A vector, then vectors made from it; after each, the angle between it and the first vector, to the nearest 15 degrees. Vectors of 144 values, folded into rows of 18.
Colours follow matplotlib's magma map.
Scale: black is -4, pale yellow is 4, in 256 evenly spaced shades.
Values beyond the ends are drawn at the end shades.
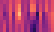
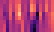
15 degrees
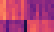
105 degrees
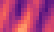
105 degrees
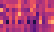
45 degrees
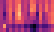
30 degrees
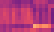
120 degrees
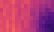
90 degrees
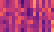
60 degrees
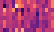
60 degrees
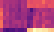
105 degrees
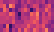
120 degrees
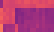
90 degrees
